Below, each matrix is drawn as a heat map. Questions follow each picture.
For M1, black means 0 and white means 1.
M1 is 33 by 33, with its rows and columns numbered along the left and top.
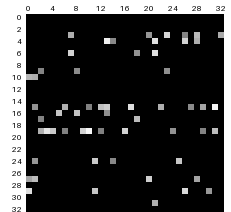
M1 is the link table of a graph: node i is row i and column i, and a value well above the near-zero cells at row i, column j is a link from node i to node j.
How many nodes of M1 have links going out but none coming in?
2
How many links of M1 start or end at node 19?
11
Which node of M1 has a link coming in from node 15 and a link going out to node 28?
node 27
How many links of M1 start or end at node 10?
4
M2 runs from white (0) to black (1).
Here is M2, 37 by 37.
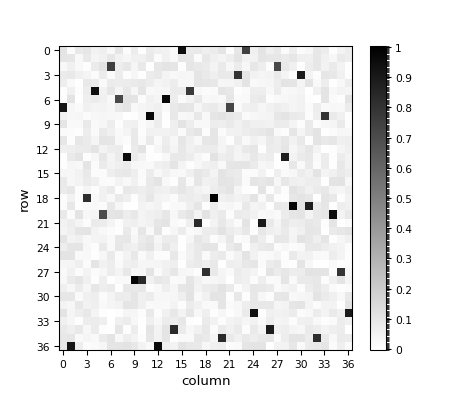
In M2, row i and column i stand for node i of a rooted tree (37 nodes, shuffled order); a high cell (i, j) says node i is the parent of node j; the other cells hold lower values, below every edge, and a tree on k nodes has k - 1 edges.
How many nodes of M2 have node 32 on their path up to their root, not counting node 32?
4
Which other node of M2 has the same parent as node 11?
33
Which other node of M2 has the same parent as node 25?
17
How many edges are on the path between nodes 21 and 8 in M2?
4
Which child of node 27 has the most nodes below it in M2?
35
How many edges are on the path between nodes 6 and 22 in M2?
5
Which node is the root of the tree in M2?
2
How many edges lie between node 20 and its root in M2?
3
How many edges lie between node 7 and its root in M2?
2
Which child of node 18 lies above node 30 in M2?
3
